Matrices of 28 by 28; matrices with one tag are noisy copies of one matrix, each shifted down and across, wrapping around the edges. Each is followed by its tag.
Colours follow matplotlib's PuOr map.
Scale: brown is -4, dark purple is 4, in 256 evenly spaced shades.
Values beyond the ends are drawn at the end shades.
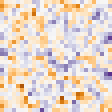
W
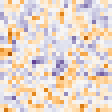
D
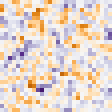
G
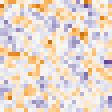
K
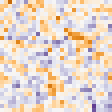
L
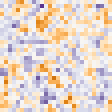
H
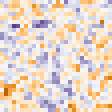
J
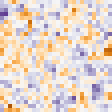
H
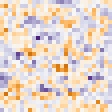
D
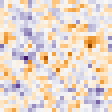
J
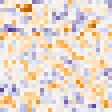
D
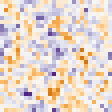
H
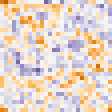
L
